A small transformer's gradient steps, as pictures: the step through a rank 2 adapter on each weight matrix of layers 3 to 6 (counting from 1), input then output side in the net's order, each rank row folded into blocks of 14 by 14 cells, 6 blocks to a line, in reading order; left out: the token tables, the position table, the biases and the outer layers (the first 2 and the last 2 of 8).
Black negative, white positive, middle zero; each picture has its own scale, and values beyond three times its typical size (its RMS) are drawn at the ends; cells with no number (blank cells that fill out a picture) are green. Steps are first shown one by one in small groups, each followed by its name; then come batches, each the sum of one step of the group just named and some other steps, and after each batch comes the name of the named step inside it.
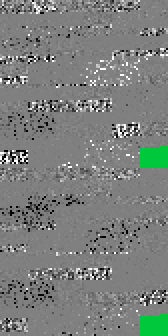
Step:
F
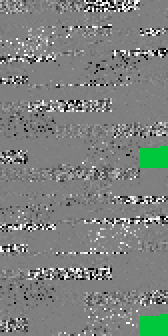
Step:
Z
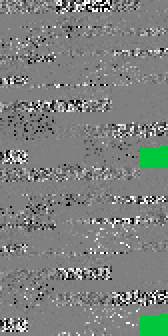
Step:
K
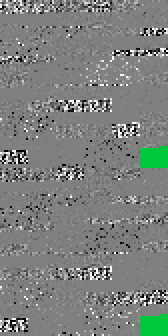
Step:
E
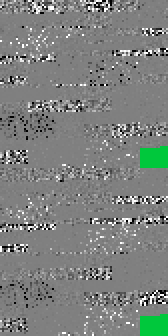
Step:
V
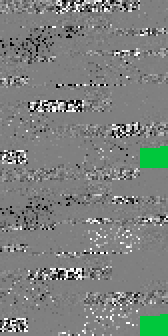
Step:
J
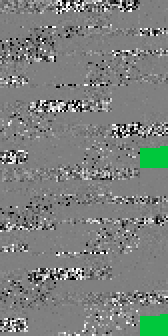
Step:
J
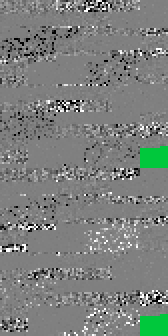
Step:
Z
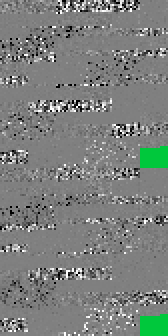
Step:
J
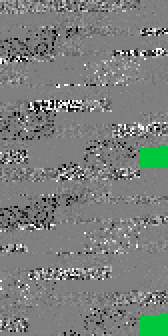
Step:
E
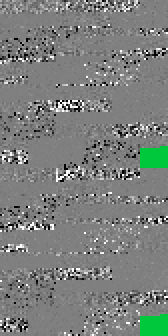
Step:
Z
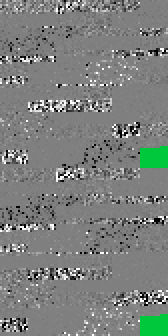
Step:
E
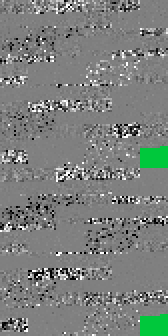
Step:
F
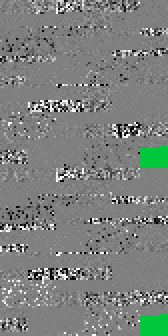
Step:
V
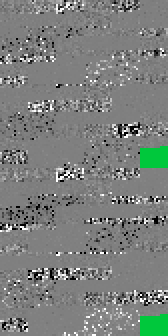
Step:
F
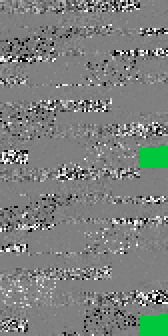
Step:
E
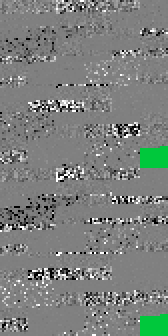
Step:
E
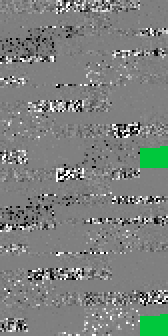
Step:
J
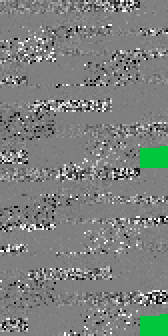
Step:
Z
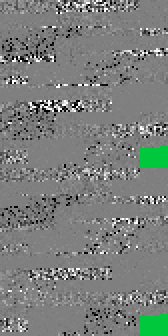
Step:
K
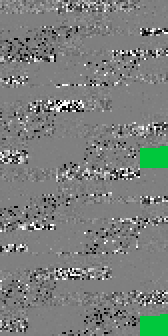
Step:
E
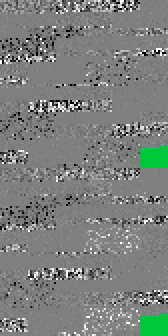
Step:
J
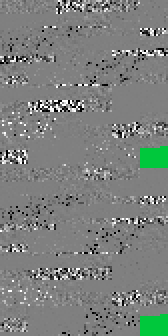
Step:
K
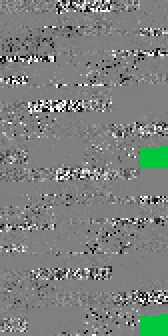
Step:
K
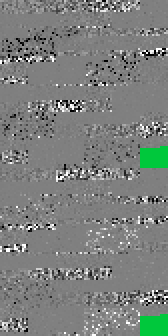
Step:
Z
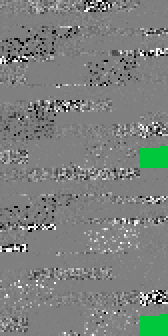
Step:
V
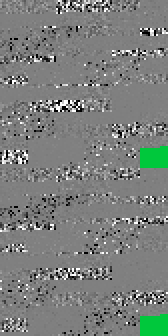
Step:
K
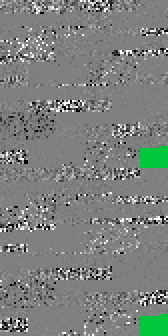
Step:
V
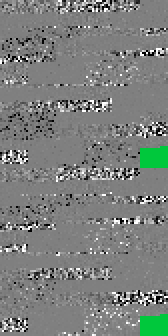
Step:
K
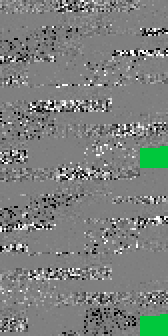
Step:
E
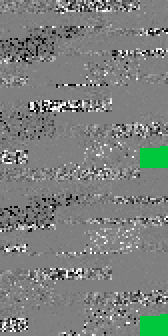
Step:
J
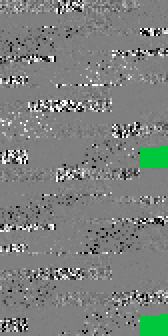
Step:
E
